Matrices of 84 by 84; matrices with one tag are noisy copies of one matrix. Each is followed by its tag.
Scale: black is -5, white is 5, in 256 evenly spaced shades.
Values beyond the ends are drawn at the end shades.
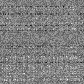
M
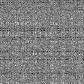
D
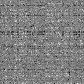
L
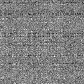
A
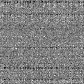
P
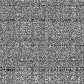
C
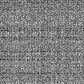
D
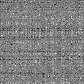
D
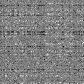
L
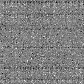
P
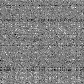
C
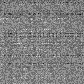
A
